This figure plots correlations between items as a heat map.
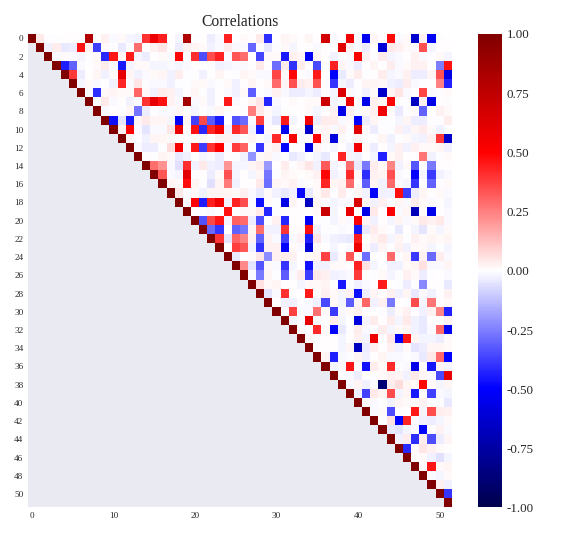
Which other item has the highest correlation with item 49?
47
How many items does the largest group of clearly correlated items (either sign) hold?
15
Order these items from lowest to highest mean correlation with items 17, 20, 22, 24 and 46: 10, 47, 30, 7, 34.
34, 47, 30, 7, 10
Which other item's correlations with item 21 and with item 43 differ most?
38
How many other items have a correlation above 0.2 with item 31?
4
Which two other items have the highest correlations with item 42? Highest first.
33, 46
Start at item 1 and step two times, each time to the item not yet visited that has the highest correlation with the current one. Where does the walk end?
6
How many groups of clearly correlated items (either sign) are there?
5
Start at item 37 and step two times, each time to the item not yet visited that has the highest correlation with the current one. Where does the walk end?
3
